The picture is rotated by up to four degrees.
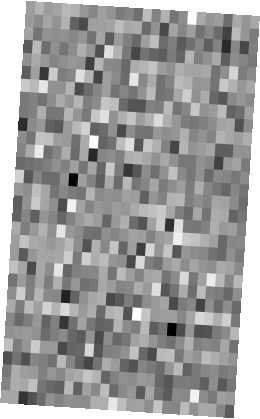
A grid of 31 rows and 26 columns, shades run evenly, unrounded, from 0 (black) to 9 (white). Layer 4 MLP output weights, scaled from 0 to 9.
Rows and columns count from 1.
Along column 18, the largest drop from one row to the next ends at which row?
17
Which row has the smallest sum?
25
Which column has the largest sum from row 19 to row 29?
4
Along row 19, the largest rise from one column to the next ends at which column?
16
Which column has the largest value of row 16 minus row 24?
14
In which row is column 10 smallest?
28
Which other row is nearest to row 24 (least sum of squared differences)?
20
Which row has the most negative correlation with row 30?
5
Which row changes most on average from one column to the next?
6
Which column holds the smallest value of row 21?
3
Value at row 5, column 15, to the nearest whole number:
7
